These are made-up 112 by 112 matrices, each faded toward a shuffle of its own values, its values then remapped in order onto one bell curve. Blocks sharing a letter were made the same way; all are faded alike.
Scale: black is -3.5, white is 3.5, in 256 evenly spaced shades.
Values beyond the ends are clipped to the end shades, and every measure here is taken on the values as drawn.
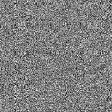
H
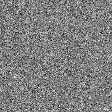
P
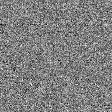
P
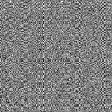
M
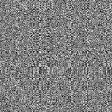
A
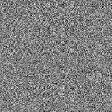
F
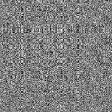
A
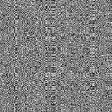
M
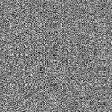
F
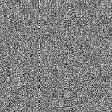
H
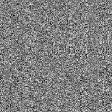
H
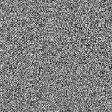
F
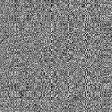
M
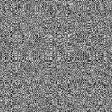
A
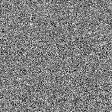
P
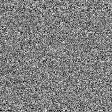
P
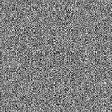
F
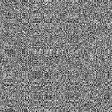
A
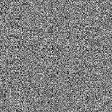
H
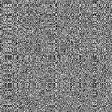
M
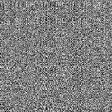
F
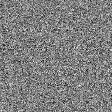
P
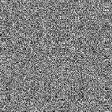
F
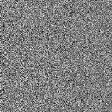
H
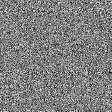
P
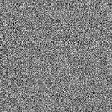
F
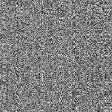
H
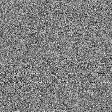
P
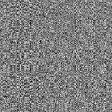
A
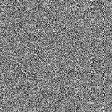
H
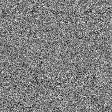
P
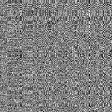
M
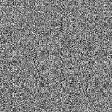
H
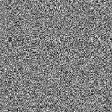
F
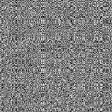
M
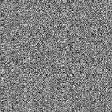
F
